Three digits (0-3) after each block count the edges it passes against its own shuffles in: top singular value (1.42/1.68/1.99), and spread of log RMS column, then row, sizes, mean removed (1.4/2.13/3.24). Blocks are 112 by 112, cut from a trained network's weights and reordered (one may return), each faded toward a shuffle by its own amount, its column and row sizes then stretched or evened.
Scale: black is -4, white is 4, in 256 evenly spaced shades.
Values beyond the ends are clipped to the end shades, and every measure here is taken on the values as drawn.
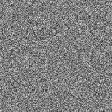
3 1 0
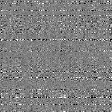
3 2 3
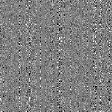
2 3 1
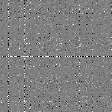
3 2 2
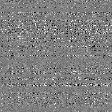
0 2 3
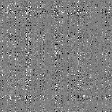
0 3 2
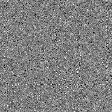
2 1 0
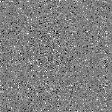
0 2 2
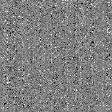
0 2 1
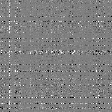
2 2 3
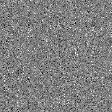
1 2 1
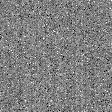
0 0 0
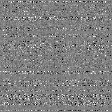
0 1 3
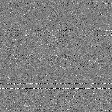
3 0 2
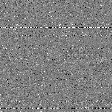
3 0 2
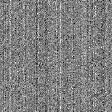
3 2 0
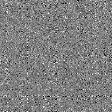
1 2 2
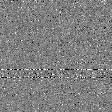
3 0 2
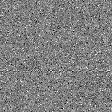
1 0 0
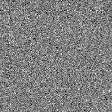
2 1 0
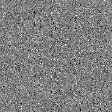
1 2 1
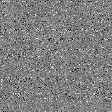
0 0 2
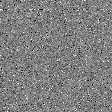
0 0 1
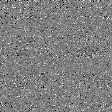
0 0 2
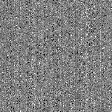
1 2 0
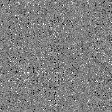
0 2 1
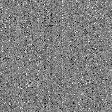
0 1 1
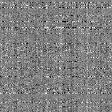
2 0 3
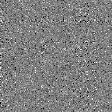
0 2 1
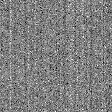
2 1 0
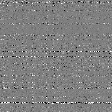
3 1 3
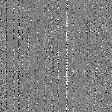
2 3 1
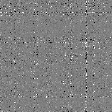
1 2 2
